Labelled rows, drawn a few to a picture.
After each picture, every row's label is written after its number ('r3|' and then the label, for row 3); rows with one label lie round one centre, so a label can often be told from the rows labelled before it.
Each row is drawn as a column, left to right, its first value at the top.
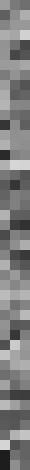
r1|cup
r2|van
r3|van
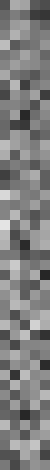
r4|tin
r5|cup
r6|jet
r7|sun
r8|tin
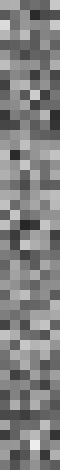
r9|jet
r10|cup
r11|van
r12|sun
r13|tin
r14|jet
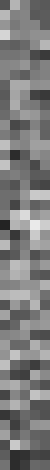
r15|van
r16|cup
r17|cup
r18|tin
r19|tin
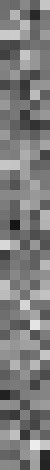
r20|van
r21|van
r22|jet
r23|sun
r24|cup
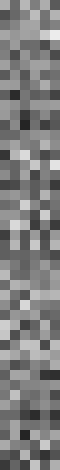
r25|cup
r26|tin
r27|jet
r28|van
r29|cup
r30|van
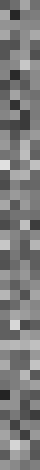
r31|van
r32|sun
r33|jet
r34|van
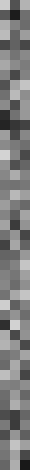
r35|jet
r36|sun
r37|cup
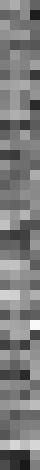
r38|cup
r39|cup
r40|cup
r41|sun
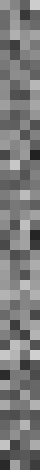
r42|cup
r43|van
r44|tin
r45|cup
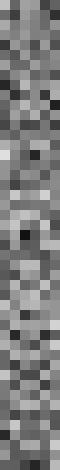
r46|jet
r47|tin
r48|cup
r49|cup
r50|tin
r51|sun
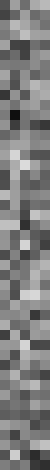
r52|tin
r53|jet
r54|van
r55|cup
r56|cup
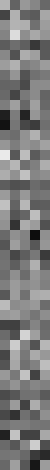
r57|jet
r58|van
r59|jet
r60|cup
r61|van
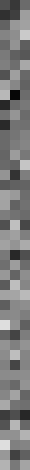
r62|sun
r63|tin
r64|van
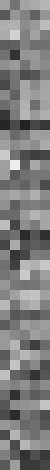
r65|jet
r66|van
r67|cup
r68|cup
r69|cup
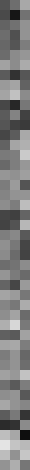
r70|sun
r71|sun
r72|jet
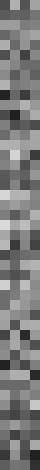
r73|tin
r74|jet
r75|tin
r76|cup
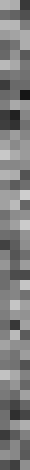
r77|jet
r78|jet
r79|tin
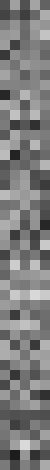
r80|tin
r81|cup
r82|sun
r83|cup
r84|van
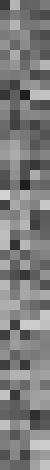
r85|tin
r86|jet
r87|tin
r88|sun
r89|sun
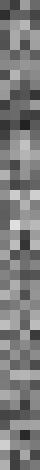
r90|sun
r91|tin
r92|jet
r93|tin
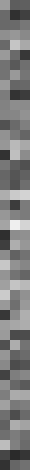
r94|cup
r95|tin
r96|tin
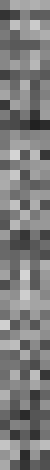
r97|sun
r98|jet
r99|cup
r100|jet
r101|cup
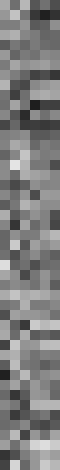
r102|cup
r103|van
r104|jet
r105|sun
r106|sun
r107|sun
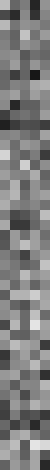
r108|jet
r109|sun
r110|van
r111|sun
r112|cup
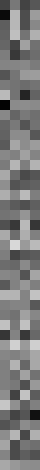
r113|sun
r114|van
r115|tin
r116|van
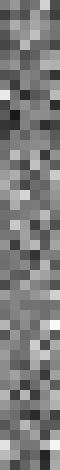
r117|sun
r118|jet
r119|tin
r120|van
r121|cup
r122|sun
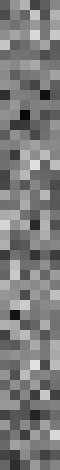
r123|tin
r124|cup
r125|jet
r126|van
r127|tin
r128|van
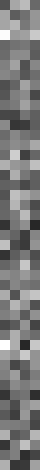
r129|van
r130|jet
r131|cup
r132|van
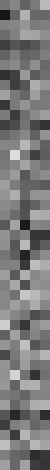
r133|sun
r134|jet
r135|van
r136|cup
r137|cup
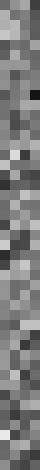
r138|van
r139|jet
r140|cup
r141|tin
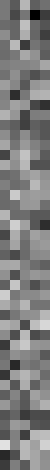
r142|cup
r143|tin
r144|jet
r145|sun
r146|sun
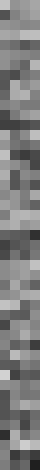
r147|jet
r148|cup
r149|cup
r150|cup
